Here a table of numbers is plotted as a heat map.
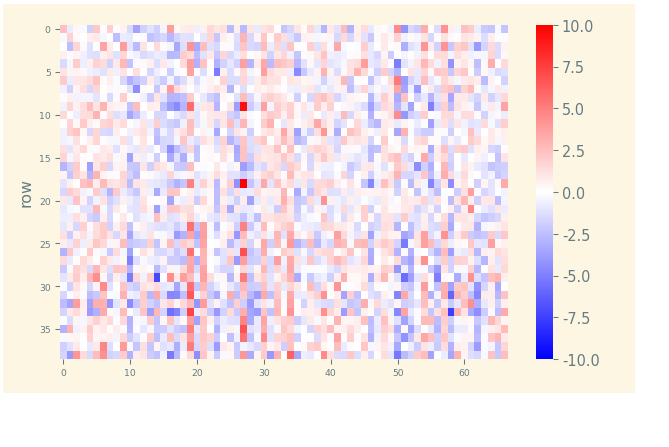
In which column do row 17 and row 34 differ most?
27
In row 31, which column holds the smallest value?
58
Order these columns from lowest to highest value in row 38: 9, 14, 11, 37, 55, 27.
55, 14, 37, 11, 9, 27
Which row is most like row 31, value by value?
33
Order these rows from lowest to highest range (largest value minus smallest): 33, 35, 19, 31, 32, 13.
13, 19, 32, 35, 31, 33
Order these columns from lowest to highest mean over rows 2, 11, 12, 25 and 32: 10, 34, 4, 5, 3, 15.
10, 4, 15, 3, 5, 34
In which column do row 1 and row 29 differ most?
16
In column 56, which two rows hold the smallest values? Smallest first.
29, 28
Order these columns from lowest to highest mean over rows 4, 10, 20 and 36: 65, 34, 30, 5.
65, 5, 34, 30
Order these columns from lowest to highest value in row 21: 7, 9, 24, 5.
7, 9, 24, 5
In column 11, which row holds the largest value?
9
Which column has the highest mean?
19
